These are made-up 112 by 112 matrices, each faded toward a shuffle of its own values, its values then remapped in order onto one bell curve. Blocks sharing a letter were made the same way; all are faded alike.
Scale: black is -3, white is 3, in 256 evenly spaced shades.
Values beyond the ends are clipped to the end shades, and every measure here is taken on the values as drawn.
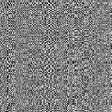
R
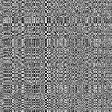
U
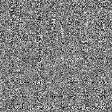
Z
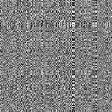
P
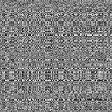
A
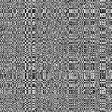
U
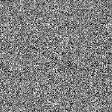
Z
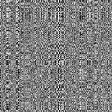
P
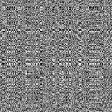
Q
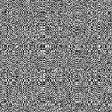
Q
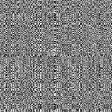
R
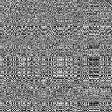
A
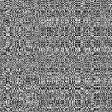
Q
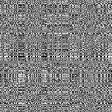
A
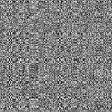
Q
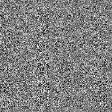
Z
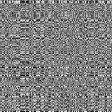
A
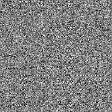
Z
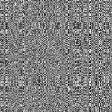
P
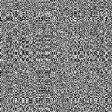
Q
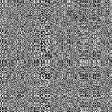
P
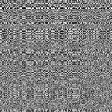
A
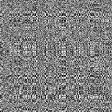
Q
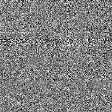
Z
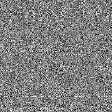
Z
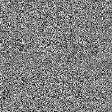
Z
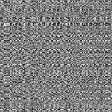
A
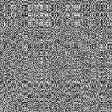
Q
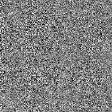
Z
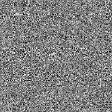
Z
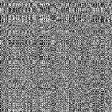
Q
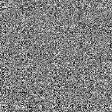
Z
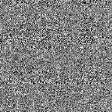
Z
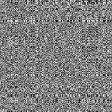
Q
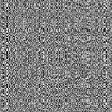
R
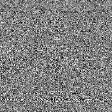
Z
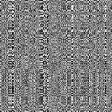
R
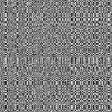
U
